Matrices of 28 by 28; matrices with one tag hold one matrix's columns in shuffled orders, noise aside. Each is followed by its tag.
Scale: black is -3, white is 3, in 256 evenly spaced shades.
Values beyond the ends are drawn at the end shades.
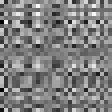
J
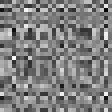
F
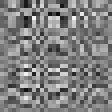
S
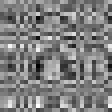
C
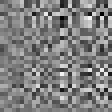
S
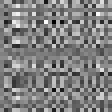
J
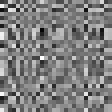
F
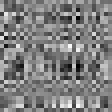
C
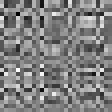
S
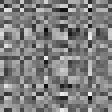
F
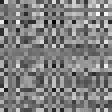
J
